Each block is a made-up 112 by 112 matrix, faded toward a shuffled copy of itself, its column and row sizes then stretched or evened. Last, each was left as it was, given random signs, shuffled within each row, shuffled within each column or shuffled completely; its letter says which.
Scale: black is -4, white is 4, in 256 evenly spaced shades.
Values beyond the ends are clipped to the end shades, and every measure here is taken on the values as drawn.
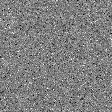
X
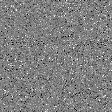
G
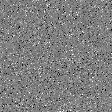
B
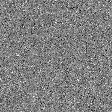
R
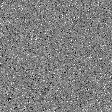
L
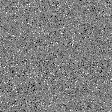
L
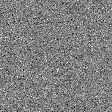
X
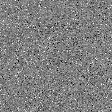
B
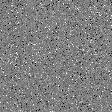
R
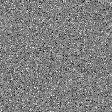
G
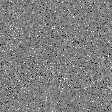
L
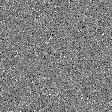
X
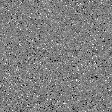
G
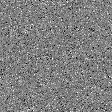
L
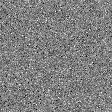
X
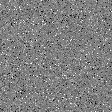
L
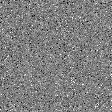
B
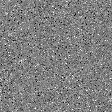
R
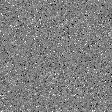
L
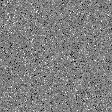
R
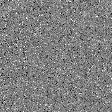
R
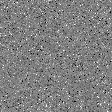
X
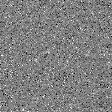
G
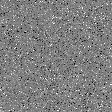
X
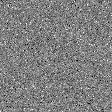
L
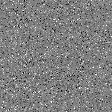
B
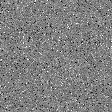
X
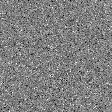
X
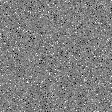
X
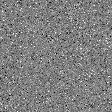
R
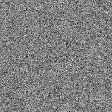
G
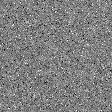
X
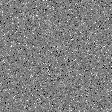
X
